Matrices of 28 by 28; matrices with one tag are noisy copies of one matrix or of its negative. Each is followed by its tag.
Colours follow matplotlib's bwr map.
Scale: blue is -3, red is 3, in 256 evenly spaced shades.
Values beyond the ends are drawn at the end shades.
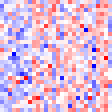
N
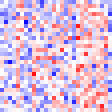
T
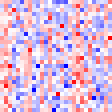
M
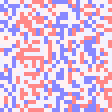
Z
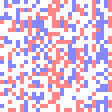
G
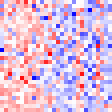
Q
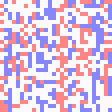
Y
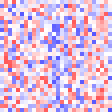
G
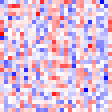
G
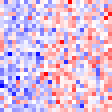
Q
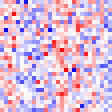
Z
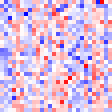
M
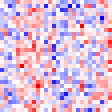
Z
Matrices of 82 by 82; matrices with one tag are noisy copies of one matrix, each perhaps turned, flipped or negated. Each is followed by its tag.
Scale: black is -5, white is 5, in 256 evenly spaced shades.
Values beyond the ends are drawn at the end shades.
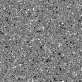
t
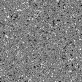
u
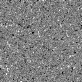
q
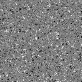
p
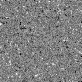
u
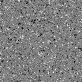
t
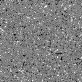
u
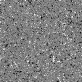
u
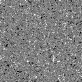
u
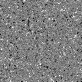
u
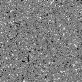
u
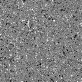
u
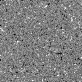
u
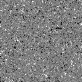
u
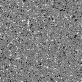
u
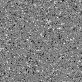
t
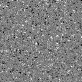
p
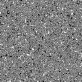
q
